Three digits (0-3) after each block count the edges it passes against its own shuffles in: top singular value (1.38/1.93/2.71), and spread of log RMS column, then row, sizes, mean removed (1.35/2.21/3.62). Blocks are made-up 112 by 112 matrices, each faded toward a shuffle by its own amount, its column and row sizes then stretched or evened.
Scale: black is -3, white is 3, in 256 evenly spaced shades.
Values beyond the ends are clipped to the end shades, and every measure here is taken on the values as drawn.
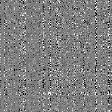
2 3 2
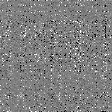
1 2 2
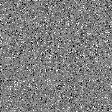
0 1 1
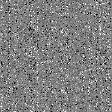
0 2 1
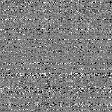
1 1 3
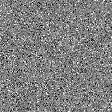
1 0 1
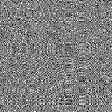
3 0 1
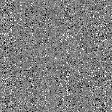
1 2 1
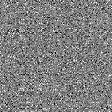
2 0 1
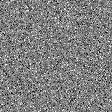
1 0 0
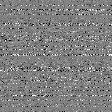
0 0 3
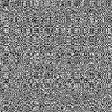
3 1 2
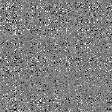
0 2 2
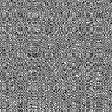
3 0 1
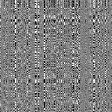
3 3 1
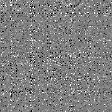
1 2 2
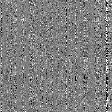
2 3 0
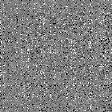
1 2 2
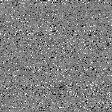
0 0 2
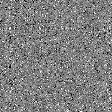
1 1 0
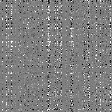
2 3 2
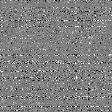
2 1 3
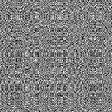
3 1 0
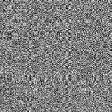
3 1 1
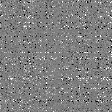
0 2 2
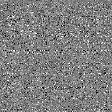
1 1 2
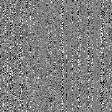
0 3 0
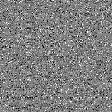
2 0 1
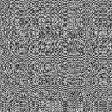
3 2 0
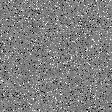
0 0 0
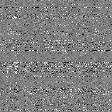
1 1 3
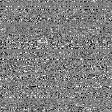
1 0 3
